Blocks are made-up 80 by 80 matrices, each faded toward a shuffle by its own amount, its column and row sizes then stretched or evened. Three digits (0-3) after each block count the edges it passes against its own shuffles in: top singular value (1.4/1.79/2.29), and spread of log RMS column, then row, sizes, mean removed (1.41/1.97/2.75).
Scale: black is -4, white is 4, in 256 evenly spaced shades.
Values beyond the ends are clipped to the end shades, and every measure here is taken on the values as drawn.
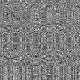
3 0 0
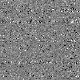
1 1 2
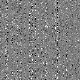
0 3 0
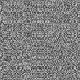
3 0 2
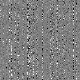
2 3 0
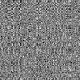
3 2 1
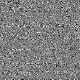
0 0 3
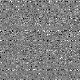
1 1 3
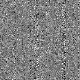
0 3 0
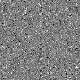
2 1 0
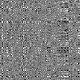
3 2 2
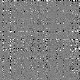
2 3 2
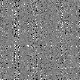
0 3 1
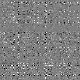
2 2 3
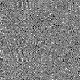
2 1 0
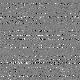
1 0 3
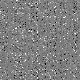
1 2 0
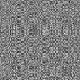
3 2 1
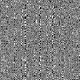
3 3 1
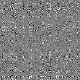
1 3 3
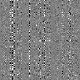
3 3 1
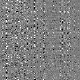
2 3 1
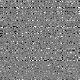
3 1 3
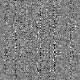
1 3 1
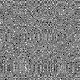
3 1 0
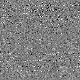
0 0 2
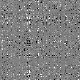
2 3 2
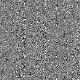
0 3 0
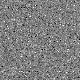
0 0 1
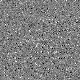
0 0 1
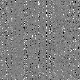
2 3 0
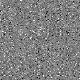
2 1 0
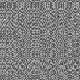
3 1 0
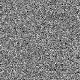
1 1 0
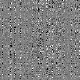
2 3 2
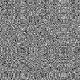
3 1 0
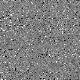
0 1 2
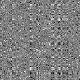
3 2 1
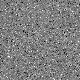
0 0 0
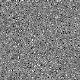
1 1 0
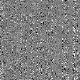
0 3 1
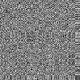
3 1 1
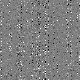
0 3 1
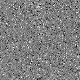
1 1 0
